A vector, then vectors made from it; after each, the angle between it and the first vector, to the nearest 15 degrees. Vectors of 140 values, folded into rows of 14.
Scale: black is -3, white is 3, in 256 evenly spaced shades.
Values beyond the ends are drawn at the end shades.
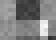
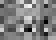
120 degrees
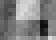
165 degrees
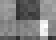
15 degrees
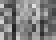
120 degrees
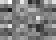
105 degrees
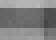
105 degrees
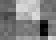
165 degrees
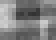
45 degrees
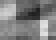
30 degrees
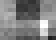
15 degrees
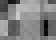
135 degrees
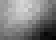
120 degrees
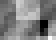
150 degrees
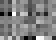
90 degrees
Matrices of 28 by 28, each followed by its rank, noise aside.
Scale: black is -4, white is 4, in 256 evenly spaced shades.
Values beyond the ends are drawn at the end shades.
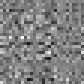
six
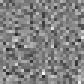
eight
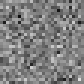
six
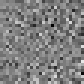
eight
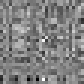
four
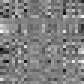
three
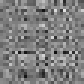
three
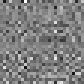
four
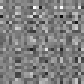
three
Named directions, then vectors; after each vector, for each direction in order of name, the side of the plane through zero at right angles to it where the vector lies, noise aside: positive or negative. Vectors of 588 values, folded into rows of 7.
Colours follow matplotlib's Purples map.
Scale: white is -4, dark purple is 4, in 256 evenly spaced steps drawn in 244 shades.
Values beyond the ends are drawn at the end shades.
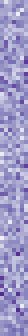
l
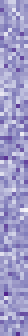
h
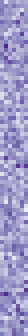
positive, positive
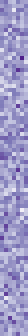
positive, negative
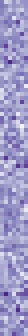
positive, positive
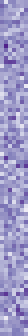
positive, positive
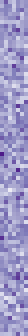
positive, negative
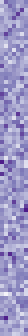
negative, negative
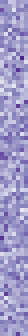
positive, negative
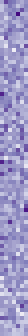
negative, negative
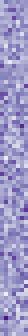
negative, negative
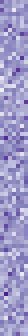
positive, negative
